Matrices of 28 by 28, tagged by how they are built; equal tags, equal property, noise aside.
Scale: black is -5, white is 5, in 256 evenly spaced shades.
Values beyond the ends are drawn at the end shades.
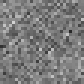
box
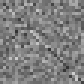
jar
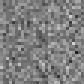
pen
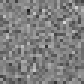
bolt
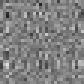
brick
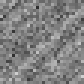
box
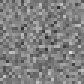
bolt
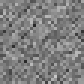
box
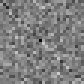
jar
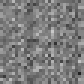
pen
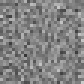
pen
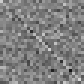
jar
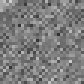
box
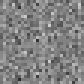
pen
